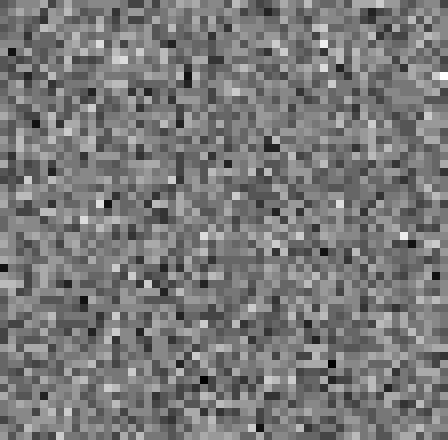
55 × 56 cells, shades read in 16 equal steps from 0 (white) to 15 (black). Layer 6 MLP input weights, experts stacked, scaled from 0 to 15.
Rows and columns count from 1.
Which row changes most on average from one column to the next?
26
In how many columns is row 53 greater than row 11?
29
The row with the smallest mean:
30
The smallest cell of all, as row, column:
10, 56
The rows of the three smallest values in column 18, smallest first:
7, 55, 23
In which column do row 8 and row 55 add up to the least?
16
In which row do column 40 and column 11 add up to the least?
28
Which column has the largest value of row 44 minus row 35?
25
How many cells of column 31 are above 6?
42
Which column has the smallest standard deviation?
44
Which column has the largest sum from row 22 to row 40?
46
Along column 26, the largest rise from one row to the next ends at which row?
48
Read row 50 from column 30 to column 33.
11 5 9 6
